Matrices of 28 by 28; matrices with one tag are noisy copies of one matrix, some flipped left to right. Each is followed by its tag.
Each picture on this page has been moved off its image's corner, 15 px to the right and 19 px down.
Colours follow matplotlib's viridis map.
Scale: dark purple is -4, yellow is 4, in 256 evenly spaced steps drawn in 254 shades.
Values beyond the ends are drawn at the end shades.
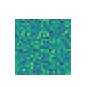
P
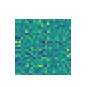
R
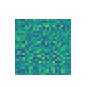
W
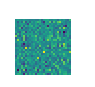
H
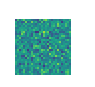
P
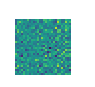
R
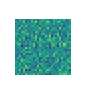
H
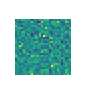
P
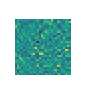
R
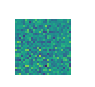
R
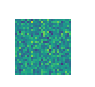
P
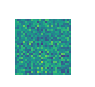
W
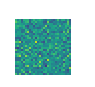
R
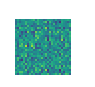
H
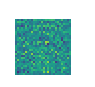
W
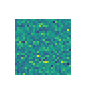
W
